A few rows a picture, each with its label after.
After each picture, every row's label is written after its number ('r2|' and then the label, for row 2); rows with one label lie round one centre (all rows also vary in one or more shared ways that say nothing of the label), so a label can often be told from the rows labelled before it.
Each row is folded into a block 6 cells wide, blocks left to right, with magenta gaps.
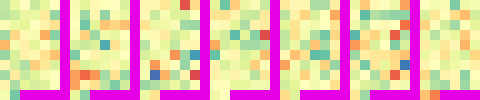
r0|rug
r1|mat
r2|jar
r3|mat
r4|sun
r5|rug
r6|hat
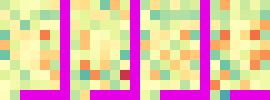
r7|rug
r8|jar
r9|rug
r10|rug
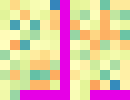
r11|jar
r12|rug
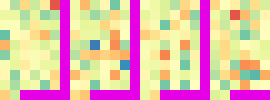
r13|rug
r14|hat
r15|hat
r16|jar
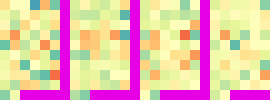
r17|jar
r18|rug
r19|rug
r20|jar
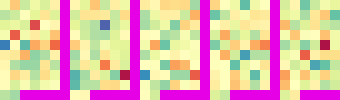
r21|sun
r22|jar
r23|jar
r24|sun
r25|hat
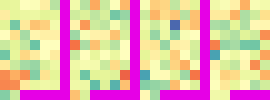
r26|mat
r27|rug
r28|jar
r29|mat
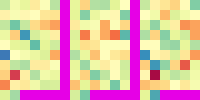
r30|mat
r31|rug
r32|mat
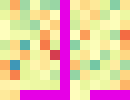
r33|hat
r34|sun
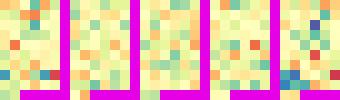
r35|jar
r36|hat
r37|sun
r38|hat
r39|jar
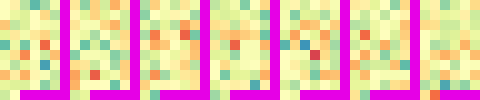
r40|hat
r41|mat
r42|rug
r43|rug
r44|jar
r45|sun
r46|hat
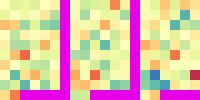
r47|hat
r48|mat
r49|jar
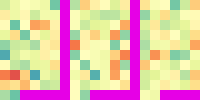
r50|mat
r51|rug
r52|sun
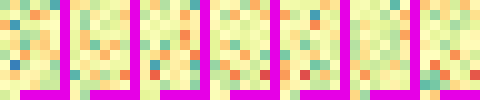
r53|hat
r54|jar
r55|hat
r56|jar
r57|mat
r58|sun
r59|jar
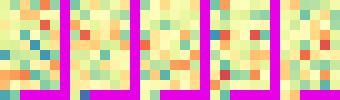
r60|mat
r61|rug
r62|rug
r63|rug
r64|hat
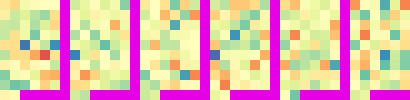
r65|jar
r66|mat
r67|jar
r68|mat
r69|sun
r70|sun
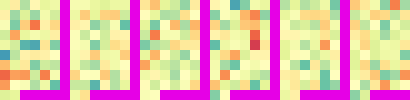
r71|mat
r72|hat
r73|sun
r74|hat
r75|hat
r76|jar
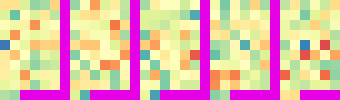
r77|sun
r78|rug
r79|rug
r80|mat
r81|hat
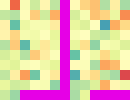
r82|jar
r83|jar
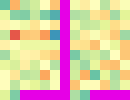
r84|rug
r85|rug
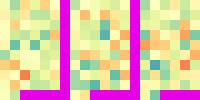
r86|mat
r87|hat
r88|rug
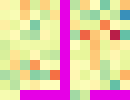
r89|jar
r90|rug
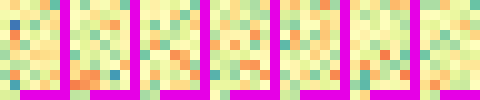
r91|jar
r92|mat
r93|jar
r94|rug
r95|jar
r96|jar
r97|mat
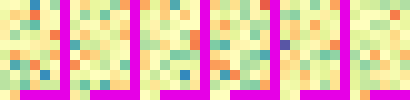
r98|hat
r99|sun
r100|sun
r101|sun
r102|sun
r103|hat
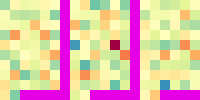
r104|rug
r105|hat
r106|hat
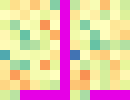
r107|mat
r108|mat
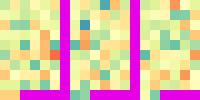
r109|hat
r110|jar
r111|mat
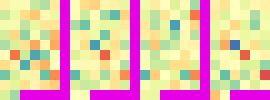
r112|sun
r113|jar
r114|jar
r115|jar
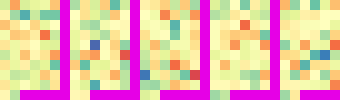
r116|rug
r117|hat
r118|jar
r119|rug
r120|sun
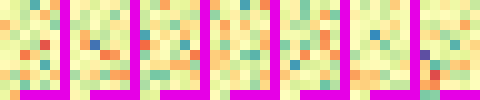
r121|hat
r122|jar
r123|rug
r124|sun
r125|hat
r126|mat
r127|mat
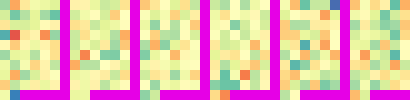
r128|rug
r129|sun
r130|jar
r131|hat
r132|hat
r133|sun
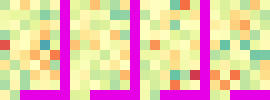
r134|rug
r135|rug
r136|jar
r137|mat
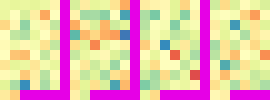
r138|hat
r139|rug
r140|jar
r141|hat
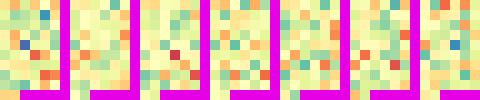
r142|jar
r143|sun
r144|jar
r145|jar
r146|sun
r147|sun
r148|mat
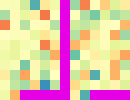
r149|hat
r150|rug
